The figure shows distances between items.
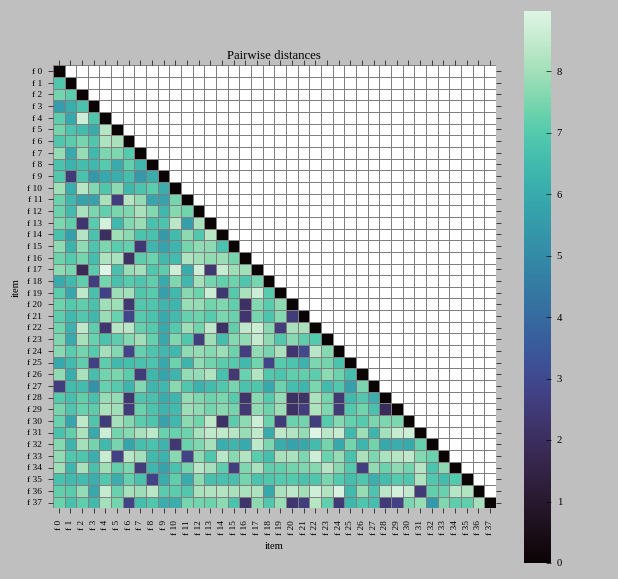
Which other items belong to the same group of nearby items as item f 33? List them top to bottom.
f 5, f 11
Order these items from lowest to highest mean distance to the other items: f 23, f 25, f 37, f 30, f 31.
f 37, f 25, f 30, f 23, f 31
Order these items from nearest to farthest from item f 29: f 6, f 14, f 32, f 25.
f 6, f 32, f 25, f 14
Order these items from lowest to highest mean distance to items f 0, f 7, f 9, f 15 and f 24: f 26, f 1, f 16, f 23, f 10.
f 26, f 1, f 16, f 10, f 23
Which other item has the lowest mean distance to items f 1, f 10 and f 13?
f 9
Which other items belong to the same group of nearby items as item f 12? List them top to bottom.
f 23
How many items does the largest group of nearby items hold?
8
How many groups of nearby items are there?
12
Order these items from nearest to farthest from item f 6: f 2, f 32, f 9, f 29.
f 29, f 32, f 9, f 2
